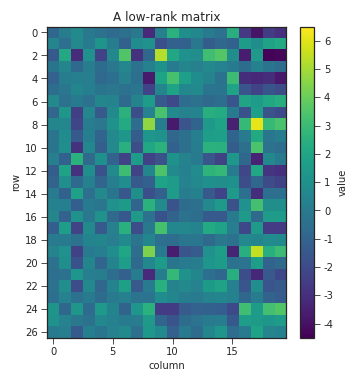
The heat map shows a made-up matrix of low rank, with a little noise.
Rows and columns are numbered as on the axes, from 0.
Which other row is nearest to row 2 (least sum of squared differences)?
12
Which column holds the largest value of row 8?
17
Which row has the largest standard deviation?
2
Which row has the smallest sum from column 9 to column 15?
24
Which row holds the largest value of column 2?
11
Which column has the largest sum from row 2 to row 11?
9
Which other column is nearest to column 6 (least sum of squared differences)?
14
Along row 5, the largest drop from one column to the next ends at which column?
16
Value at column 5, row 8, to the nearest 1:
1
